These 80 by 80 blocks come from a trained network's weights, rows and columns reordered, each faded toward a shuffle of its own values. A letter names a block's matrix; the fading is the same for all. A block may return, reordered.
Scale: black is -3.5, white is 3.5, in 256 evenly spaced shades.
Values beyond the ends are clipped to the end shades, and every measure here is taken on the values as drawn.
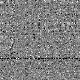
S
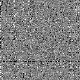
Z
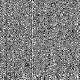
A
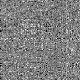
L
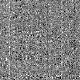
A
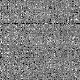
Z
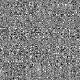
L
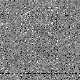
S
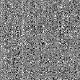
L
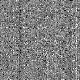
A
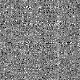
L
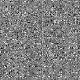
L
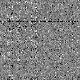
S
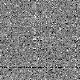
Z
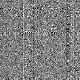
A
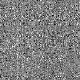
L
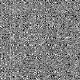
L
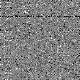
S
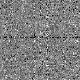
Z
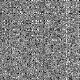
A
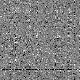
S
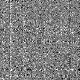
A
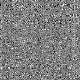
L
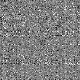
L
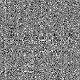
L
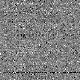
S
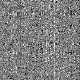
A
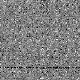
S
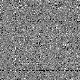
Z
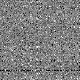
Z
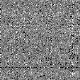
Z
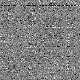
S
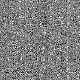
L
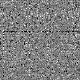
Z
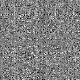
L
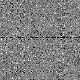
S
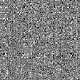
L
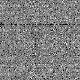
Z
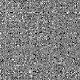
L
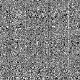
A
